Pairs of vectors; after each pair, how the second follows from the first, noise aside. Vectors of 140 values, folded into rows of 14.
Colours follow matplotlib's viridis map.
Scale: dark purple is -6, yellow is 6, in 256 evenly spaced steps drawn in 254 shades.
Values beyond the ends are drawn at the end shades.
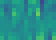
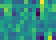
negated, scaled up.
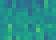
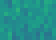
reversed, shrunk.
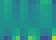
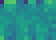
reversed, negated.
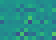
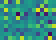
wrapped around, negated, scaled up.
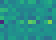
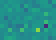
wrapped around, partly zeroed.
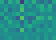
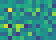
wrapped around, negated, scaled up.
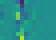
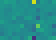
reversed, partly zeroed.
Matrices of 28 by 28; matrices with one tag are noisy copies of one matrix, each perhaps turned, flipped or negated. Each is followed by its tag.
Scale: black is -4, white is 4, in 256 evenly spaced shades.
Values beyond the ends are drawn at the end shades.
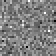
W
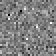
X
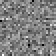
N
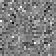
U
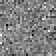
W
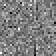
N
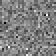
X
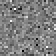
X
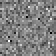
X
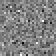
U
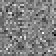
U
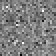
U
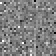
N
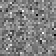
U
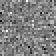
W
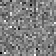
N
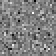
U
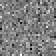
W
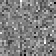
N
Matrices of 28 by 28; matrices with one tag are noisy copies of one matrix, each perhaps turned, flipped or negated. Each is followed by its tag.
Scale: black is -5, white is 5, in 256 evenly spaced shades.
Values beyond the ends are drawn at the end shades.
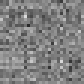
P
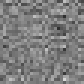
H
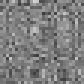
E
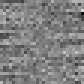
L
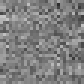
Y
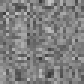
E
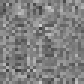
E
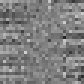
L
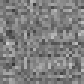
E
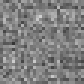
P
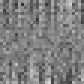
L
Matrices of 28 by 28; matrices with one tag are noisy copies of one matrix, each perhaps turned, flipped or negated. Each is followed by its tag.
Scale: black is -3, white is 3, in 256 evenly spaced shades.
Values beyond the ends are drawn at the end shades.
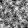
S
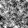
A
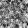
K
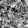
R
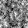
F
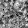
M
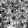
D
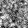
M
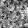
D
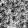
D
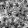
D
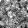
R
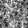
F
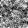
F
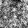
D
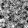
K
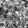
D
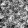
K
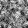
R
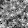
S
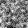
D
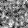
M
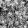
D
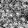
D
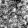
D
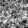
F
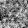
D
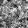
R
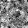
R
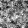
R
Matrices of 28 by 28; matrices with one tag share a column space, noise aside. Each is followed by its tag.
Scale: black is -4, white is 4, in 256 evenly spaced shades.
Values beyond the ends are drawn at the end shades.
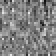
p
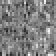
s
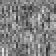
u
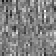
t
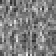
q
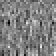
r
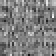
t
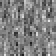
t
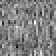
r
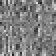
s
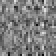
q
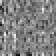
q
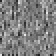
p
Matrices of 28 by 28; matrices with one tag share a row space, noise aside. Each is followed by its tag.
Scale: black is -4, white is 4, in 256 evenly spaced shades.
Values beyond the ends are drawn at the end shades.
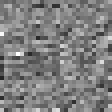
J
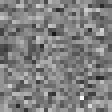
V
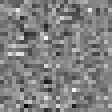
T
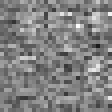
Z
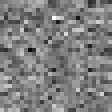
V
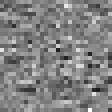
Z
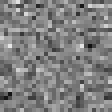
V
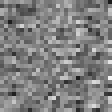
Z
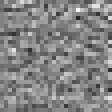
Z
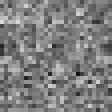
V
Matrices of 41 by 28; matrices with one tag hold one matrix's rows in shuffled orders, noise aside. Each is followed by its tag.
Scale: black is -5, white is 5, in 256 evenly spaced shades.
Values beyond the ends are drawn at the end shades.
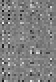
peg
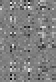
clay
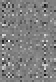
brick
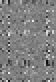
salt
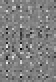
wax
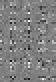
clay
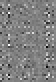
salt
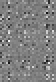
salt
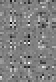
clay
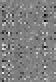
brick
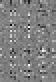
clay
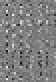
wax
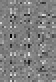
clay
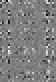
salt
